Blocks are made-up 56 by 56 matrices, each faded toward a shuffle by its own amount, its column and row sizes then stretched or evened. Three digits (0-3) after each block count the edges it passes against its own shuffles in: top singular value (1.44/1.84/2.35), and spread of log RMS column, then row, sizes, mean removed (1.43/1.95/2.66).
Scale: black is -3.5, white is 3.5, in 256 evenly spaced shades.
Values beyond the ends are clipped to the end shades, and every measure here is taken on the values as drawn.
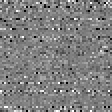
1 0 3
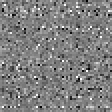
0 1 2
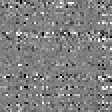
1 2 3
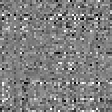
2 2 3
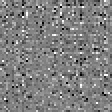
2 2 1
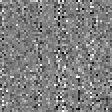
1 3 0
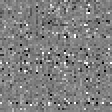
0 2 2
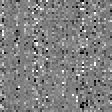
1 3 0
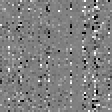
0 3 1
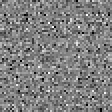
0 0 2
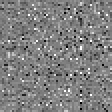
1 1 1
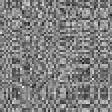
3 1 0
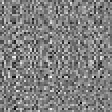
3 2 2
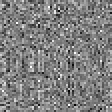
2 2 0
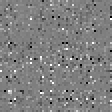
0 2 2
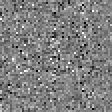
0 1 0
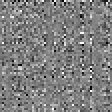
2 3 2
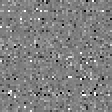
1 1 2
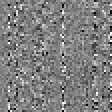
2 3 0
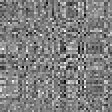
3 2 2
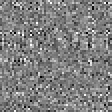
2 1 2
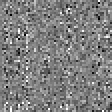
0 3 0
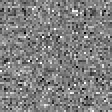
1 0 1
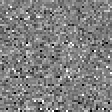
1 0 2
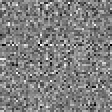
2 1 2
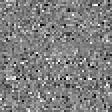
1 0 2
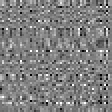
3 2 3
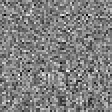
2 0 1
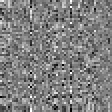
2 3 0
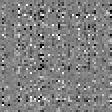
1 3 2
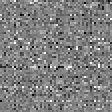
1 1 3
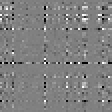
3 3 3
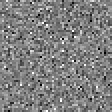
0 1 0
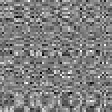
3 1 3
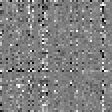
2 3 2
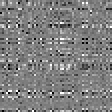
3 2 3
